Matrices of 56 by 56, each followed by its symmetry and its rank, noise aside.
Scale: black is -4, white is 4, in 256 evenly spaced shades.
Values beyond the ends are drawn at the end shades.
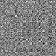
symmetric, rank eight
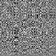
no symmetry, rank six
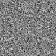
antisymmetric, rank eight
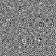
antisymmetric, rank six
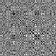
symmetric, rank six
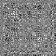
symmetric, rank eight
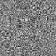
antisymmetric, rank eight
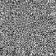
antisymmetric, rank eight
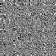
antisymmetric, rank eight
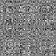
antisymmetric, rank six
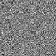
no symmetry, rank eight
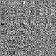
antisymmetric, rank six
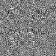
antisymmetric, rank eight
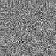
antisymmetric, rank six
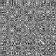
symmetric, rank six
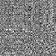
no symmetry, rank eight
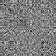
symmetric, rank six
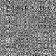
no symmetry, rank eight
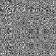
symmetric, rank six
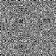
no symmetry, rank six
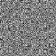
symmetric, rank eight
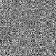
no symmetry, rank eight
